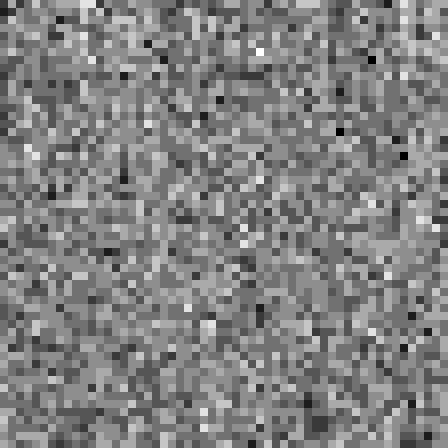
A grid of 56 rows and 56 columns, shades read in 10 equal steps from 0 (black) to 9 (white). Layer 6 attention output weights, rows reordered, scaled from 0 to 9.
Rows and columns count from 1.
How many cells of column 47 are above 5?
11
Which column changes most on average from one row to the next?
33
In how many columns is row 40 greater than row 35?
18
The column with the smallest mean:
3
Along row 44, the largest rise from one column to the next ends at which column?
52
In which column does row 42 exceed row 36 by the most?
5
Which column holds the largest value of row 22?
55
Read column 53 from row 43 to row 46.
7 4 4 4
